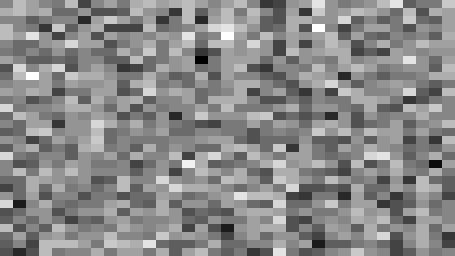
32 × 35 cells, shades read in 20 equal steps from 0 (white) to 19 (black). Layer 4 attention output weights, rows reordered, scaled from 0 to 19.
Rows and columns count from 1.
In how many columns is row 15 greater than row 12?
17
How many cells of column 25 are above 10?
8
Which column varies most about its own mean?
22
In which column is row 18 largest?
34
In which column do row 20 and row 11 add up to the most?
15
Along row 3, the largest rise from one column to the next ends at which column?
16
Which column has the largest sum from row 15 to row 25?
32
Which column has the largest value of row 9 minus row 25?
21
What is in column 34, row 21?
18
